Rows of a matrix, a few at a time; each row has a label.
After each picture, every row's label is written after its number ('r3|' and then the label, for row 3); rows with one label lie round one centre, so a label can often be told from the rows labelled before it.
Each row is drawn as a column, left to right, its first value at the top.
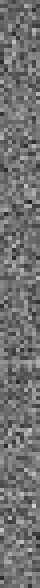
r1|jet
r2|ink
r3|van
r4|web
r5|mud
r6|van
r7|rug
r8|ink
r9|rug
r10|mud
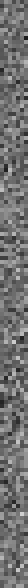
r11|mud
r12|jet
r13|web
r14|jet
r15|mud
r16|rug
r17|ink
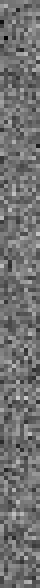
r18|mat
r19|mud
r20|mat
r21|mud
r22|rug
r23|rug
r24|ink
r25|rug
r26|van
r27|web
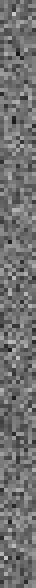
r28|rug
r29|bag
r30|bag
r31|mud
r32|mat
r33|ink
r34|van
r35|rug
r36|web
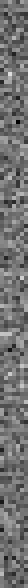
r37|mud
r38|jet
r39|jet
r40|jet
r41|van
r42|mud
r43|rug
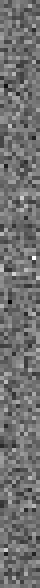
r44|web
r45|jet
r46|bag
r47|web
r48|jet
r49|mud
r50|rug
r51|rug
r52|ink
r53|mud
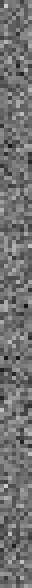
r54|mud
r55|rug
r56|van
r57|web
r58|rug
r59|mat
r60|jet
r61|rug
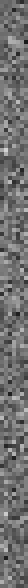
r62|jet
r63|mat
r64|web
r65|rug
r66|rug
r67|van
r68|mud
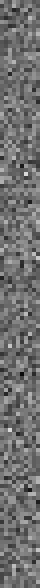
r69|van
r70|jet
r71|van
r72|rug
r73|mud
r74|ink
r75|web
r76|rug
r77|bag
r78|ink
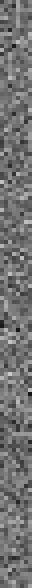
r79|mat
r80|rug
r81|jet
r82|jet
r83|mat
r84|ink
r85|web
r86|jet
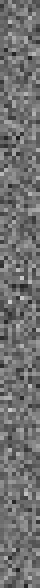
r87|ink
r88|web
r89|mat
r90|mat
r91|van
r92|mud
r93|mat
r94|mud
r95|bag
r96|van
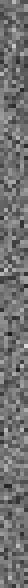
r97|jet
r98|van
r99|web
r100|ink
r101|jet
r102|mud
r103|mud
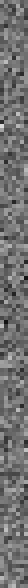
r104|web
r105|mat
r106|mud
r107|jet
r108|mat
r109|mud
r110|web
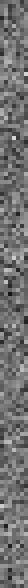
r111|mat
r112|ink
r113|van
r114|ink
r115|jet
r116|ink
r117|web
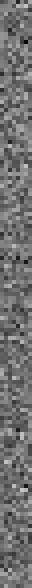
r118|mat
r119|web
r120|web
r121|mat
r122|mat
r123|bag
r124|bag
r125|rug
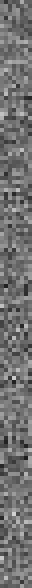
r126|web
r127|mat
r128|ink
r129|mat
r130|ink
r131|mat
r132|ink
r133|web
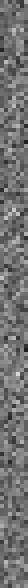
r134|jet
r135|ink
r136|mat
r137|mat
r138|bag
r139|ink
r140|jet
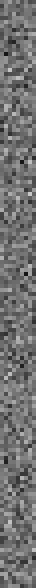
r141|ink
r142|mat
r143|jet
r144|bag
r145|mud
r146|rug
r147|mud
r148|web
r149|mat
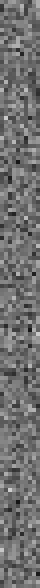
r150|mud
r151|van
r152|mud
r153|mud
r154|web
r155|mat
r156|van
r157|mat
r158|mud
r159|jet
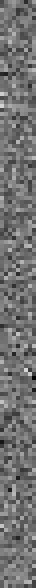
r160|mat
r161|mat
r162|rug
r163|mat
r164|mud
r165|mud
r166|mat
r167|jet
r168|van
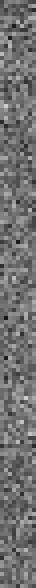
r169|ink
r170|rug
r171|ink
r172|mud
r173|ink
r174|web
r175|ink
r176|rug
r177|rug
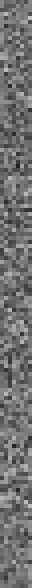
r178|rug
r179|van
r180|van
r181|ink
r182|rug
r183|bag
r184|rug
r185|rug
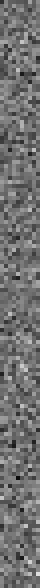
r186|web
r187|mat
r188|web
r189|web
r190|jet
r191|mat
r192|mat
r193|mud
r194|van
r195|bag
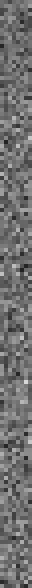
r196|rug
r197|rug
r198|mat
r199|web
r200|jet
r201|mat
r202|ink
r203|mud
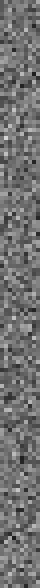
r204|van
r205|mud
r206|bag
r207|mud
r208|van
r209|ink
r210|rug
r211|bag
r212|mat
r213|jet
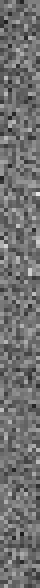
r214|mud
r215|bag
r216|mat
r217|mud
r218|van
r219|bag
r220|ink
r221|van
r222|van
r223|web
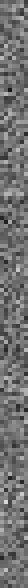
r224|mat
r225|bag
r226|ink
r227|mat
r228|rug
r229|rug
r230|web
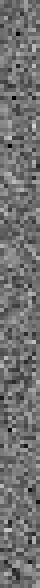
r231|mud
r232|bag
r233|bag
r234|van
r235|van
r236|ink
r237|bag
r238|rug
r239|bag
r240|ink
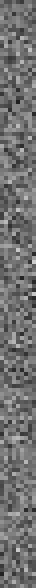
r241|jet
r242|web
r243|bag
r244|jet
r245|ink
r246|van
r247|web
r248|bag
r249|van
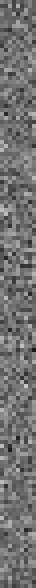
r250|mud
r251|web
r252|mat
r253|van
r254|web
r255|ink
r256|van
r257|ink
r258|van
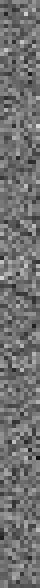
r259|mud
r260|van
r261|van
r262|mud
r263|mud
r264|ink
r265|web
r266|mat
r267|jet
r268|bag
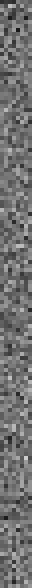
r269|mat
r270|web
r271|mat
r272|van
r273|web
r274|rug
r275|jet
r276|ink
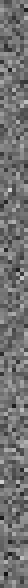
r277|web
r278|jet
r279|ink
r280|jet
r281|mat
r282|mud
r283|rug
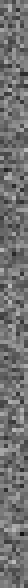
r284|rug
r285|rug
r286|jet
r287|van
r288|van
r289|mud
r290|mat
